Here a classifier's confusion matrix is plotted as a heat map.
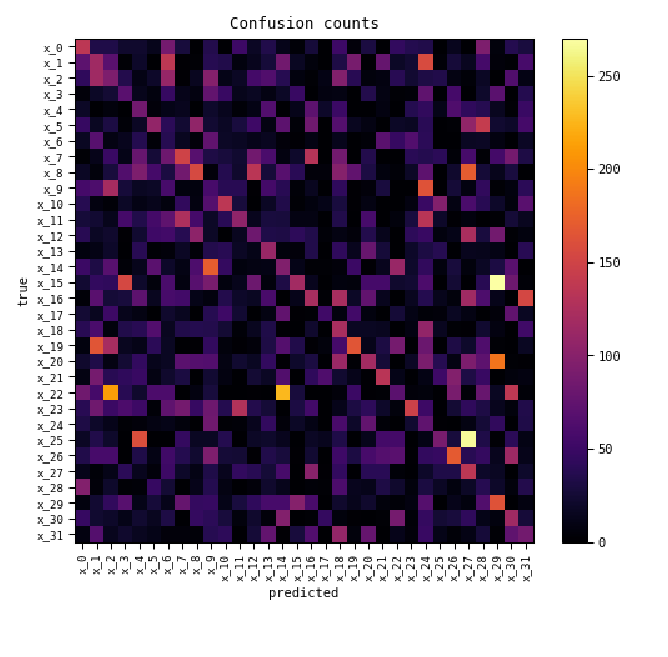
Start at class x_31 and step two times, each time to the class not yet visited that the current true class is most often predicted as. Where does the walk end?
x_24
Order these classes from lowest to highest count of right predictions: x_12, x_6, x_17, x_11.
x_6, x_17, x_12, x_11
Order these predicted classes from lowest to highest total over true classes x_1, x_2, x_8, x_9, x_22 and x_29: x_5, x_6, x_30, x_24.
x_5, x_30, x_6, x_24
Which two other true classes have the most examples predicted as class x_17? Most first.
x_21, x_30
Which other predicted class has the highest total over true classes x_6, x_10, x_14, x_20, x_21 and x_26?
x_9
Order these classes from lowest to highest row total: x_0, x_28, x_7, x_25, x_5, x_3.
x_28, x_3, x_0, x_25, x_5, x_7
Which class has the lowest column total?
x_17
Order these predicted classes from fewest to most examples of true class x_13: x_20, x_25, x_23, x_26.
x_26, x_23, x_25, x_20
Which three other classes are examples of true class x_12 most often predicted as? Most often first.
x_27, x_8, x_29
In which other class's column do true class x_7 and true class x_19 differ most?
x_1
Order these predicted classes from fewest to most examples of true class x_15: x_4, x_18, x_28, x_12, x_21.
x_18, x_4, x_28, x_21, x_12
